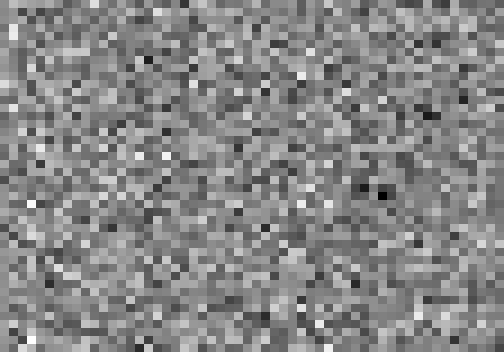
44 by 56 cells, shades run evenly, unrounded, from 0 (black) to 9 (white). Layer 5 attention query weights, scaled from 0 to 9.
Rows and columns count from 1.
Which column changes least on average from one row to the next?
1
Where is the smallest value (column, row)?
43, 25
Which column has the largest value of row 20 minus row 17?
19
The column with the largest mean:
4
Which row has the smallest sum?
24
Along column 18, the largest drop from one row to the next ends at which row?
41
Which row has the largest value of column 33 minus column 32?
32
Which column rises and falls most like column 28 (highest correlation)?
2
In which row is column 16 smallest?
44
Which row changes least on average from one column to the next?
37
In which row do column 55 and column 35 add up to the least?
36
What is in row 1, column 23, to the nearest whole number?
7
